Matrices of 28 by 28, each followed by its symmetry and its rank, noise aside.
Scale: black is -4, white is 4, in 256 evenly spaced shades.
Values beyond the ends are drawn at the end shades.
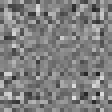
antisymmetric, rank four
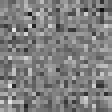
antisymmetric, rank six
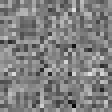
no symmetry, rank six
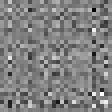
no symmetry, rank three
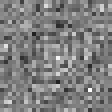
symmetric, rank six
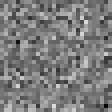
no symmetry, rank six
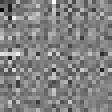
no symmetry, rank four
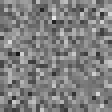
antisymmetric, rank six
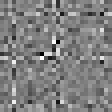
antisymmetric, rank four
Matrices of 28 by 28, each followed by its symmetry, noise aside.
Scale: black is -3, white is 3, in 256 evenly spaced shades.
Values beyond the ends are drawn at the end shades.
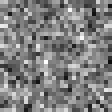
antisymmetric.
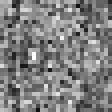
mirrored top to bottom.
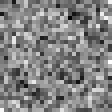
symmetric.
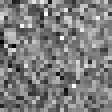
antisymmetric.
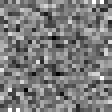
same after a half turn.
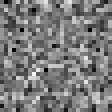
mirrored left to right.
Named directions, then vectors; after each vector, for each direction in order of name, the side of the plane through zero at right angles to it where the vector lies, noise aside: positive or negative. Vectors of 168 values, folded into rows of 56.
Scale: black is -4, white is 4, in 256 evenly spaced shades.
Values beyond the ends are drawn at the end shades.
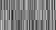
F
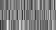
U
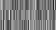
negative, negative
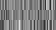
negative, positive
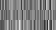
negative, positive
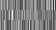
negative, negative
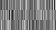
positive, positive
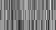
positive, negative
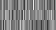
positive, positive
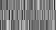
positive, positive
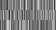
positive, positive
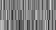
positive, negative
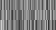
positive, negative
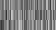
negative, positive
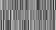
negative, negative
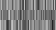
negative, negative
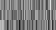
positive, negative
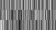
positive, negative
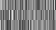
negative, negative
